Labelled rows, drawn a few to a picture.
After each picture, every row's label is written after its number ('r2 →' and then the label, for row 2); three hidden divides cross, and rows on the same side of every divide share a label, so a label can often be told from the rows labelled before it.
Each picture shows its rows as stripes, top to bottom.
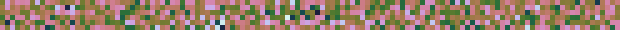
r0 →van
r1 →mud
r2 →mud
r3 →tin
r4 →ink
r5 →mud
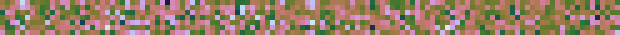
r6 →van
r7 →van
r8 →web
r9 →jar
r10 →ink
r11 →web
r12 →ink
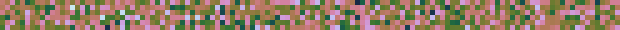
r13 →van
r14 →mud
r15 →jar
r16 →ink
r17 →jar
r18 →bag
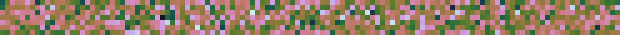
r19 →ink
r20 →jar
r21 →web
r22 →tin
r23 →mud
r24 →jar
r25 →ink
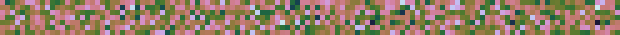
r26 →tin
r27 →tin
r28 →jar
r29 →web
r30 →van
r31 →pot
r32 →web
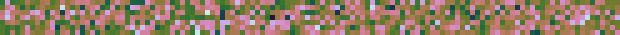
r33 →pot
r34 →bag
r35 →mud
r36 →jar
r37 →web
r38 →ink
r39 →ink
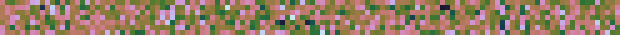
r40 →tin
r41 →van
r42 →jar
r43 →jar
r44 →pot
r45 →pot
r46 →web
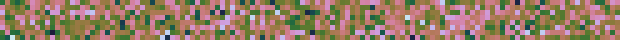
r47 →bag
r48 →tin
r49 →mud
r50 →web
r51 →tin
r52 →tin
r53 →pot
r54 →van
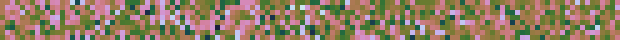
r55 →mud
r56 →jar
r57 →web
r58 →jar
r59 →van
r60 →tin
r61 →pot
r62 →bag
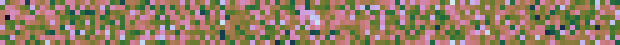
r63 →tin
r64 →pot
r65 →ink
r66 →ink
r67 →ink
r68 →van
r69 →mud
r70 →jar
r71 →tin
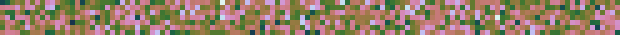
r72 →ink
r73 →van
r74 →tin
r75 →tin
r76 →bag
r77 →van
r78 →pot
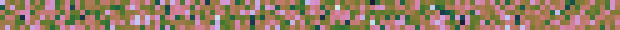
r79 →van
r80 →ink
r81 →van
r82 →bag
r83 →bag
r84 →pot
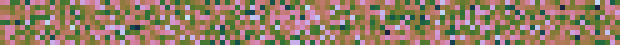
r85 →pot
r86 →van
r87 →bag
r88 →van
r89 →ink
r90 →mud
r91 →jar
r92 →tin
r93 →jar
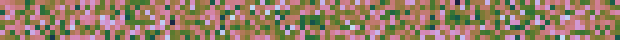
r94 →mud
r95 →web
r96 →bag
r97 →mud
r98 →mud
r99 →jar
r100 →tin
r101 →pot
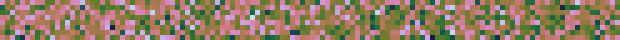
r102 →mud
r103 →ink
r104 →jar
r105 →web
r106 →van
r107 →web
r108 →tin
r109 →jar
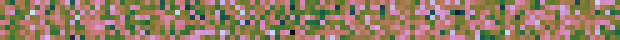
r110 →tin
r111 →pot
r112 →mud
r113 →bag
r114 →mud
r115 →pot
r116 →tin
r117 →ink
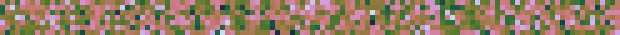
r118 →van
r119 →jar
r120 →bag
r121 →web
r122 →van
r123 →mud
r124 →ink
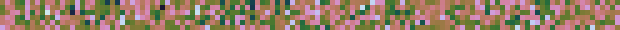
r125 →bag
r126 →bag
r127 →ink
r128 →bag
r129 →jar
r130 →web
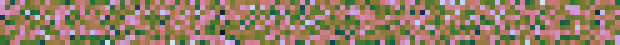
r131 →tin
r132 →web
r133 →jar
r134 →tin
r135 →ink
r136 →jar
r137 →mud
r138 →ink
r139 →van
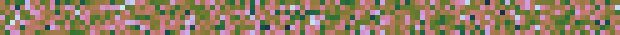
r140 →ink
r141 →jar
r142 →pot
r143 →web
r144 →van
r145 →jar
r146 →van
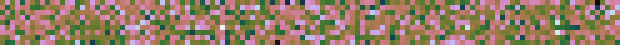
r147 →jar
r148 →van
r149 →bag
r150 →web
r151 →ink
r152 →ink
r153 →bag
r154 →van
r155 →ink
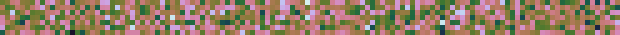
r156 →van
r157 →web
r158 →ink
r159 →van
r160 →bag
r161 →van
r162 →ink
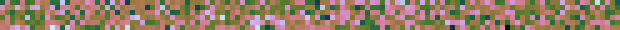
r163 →pot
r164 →web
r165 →pot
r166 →ink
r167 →web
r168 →van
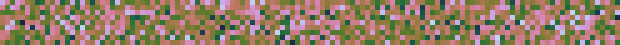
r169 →web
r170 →van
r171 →van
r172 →mud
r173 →bag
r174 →jar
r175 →mud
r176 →ink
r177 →tin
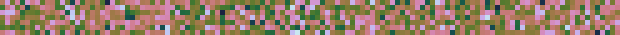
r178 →bag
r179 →jar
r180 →mud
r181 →mud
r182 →bag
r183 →pot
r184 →jar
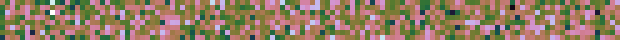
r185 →van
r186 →ink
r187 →jar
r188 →bag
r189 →ink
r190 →jar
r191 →jar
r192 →bag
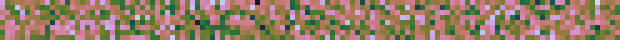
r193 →tin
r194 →web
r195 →pot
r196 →bag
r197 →mud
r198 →jar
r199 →jar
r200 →bag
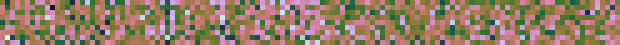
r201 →ink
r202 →tin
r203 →van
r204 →ink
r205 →ink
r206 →jar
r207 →jar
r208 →pot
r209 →van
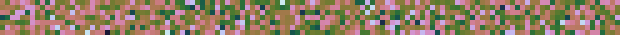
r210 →van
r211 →bag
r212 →mud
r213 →van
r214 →pot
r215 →mud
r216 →pot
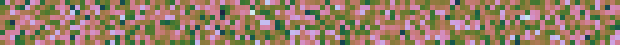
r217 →tin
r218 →bag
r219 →mud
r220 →jar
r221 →tin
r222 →tin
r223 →jar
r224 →bag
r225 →bag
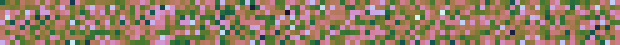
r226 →ink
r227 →pot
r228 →bag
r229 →jar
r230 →web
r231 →jar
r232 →ink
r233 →jar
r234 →mud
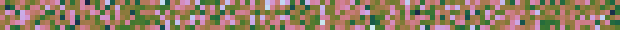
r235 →van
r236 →tin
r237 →mud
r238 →web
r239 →web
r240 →pot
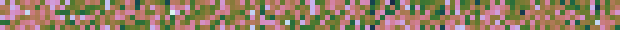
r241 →van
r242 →van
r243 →van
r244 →mud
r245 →tin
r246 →web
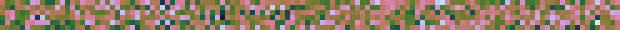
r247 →pot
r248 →web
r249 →bag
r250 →jar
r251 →pot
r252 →ink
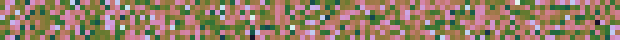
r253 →mud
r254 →ink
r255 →jar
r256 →web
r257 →van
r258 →jar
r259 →ink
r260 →bag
